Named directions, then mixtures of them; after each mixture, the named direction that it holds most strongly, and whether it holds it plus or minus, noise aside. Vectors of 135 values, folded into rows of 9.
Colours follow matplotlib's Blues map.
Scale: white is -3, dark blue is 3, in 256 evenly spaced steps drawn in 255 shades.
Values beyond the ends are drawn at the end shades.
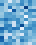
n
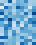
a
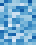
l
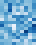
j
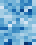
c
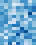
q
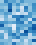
j, plus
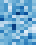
j, minus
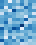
n, plus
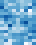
c, minus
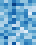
q, minus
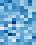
l, plus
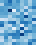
n, minus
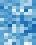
c, minus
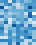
a, minus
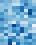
q, plus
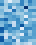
n, plus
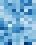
c, plus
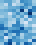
c, plus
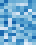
l, plus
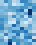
q, plus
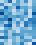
a, plus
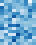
l, minus
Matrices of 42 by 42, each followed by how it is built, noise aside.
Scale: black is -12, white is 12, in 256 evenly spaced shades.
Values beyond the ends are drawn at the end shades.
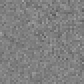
upper triangular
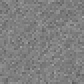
Hankel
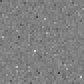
sparse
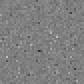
sparse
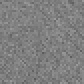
Toeplitz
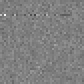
uneven rows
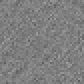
Hankel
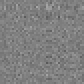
low rank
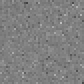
sparse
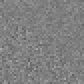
lower triangular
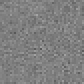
low rank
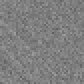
Toeplitz
